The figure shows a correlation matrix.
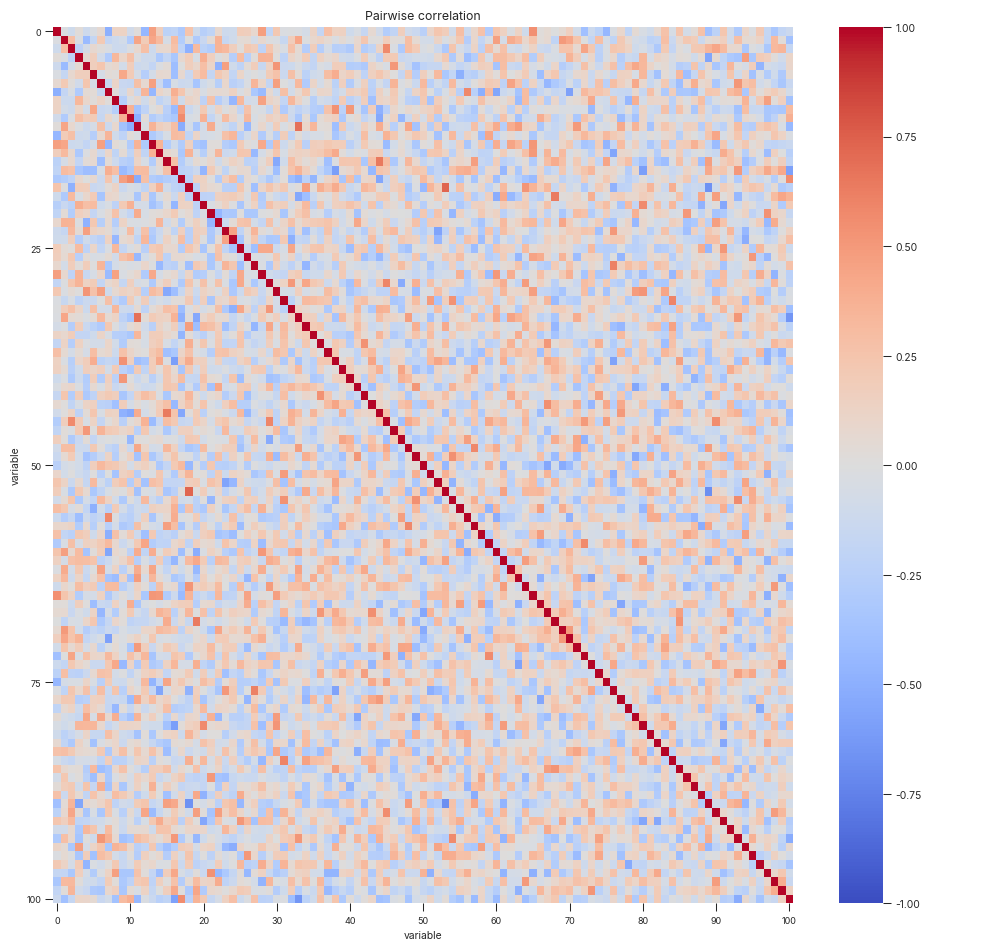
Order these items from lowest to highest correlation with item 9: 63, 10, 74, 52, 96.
96, 74, 63, 52, 10
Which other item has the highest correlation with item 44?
15
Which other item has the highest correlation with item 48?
57
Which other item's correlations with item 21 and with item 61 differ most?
97
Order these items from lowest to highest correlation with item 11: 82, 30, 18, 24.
24, 18, 82, 30
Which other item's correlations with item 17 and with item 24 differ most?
94
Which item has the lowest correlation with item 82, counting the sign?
91
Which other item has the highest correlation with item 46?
4
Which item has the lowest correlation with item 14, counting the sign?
76
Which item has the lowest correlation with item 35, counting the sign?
17
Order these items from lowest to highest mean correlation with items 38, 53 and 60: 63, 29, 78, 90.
90, 78, 63, 29
